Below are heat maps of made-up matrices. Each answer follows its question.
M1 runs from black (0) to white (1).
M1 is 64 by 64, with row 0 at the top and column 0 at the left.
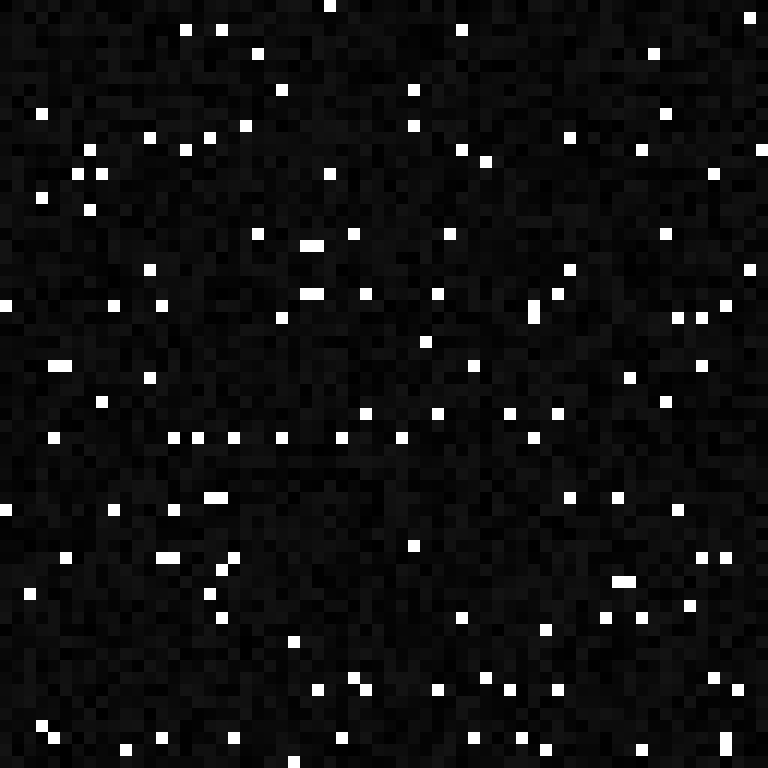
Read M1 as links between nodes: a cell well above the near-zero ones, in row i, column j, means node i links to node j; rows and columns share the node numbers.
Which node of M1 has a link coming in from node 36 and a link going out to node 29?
node 19
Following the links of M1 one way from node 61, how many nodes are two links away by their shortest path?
8
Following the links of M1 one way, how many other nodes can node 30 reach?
6
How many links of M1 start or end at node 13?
4
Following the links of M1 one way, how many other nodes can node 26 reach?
7
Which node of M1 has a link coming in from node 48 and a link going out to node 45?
node 52
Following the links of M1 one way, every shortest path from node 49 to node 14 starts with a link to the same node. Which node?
node 17
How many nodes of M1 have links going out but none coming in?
7
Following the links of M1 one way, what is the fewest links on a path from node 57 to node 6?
3
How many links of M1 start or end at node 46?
9
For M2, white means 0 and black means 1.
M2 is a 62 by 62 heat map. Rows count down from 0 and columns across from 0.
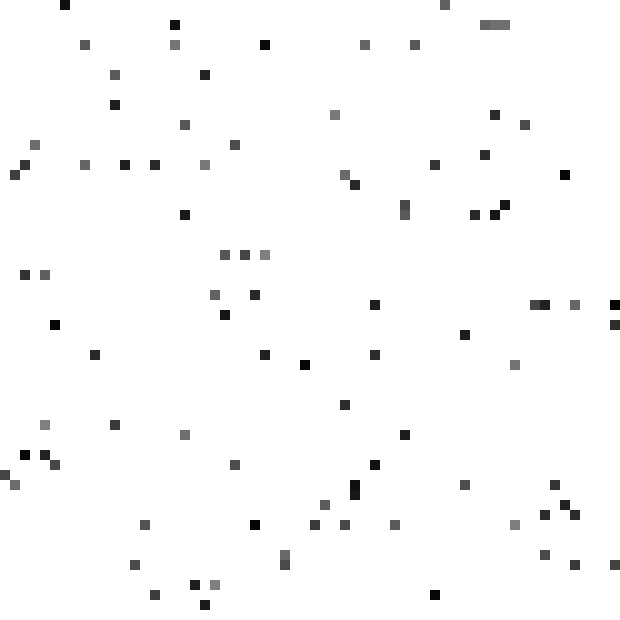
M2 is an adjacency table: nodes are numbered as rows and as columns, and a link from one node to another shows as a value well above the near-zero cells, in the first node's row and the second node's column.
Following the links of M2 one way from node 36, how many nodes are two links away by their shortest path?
5
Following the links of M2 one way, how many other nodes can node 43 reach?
7
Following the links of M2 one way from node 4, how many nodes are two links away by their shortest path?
5
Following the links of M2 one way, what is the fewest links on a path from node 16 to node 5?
4
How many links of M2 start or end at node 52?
7
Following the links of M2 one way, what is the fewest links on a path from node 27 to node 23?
4
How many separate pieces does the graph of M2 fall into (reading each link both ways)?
2
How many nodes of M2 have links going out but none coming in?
10
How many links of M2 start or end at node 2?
7
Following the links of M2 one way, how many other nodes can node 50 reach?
7
